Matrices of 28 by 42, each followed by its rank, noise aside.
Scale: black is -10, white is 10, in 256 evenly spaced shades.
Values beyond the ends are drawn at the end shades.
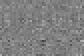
four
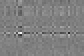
one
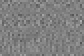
four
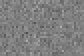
six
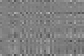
two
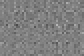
four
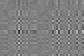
one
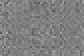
four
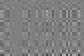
one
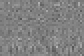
six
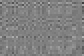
two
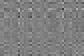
two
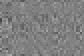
four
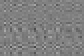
two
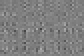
three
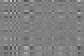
one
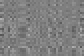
three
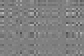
two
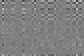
one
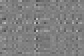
two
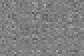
six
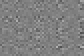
three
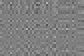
three
